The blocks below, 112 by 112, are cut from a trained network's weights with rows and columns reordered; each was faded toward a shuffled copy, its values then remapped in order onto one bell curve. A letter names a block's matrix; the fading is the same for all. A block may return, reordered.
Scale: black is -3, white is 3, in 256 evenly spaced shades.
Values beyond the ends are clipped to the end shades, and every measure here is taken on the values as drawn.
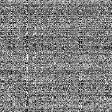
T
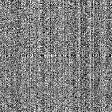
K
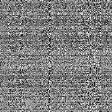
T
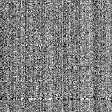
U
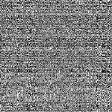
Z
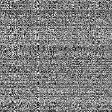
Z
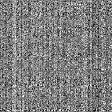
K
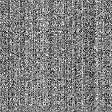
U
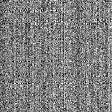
U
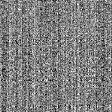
U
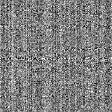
U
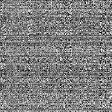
Z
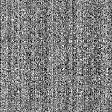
U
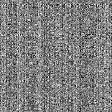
U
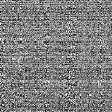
Z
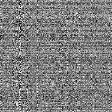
T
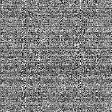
T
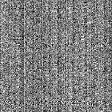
U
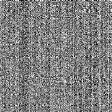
U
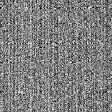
U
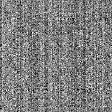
U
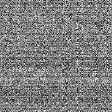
T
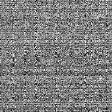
T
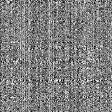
U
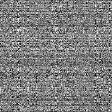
T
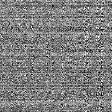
Z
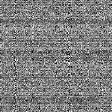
Z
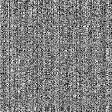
K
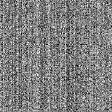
U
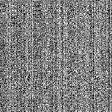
K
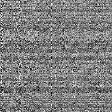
T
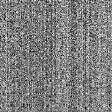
K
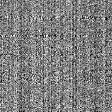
U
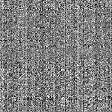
K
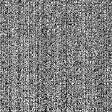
U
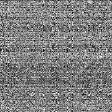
T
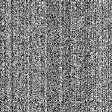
U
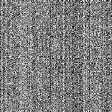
K
